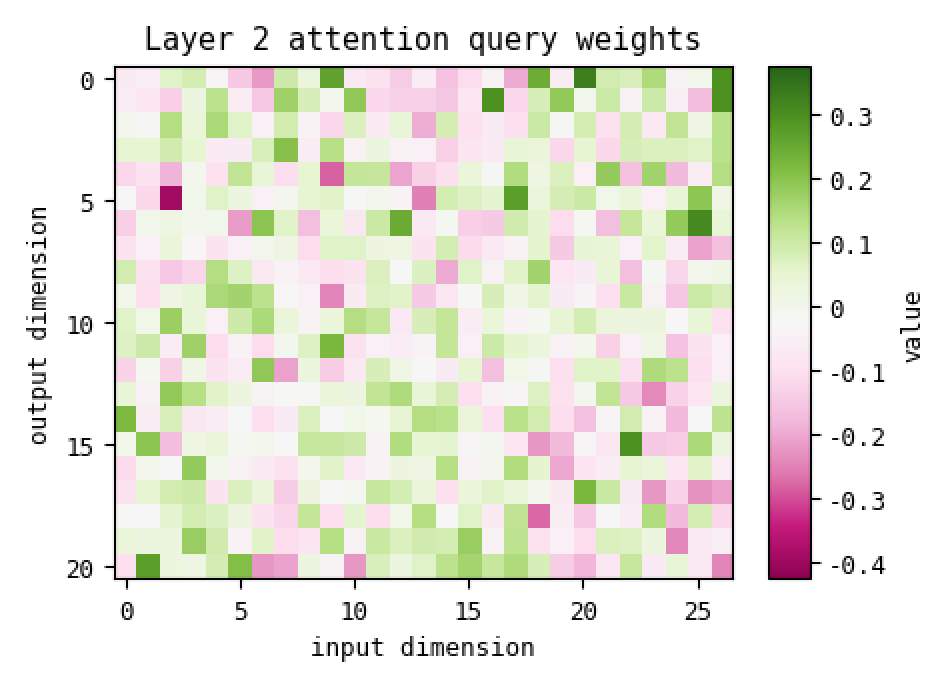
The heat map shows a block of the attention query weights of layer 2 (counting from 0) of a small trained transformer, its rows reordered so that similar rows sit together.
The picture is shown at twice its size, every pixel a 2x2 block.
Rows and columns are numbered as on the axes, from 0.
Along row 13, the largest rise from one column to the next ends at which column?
2
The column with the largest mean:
3
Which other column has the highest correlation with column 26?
7
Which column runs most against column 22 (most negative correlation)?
21
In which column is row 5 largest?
17
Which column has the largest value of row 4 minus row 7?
26
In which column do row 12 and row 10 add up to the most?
6
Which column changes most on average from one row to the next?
9
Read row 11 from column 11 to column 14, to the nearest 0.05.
-0.05 -0.05 -0.05 0.1
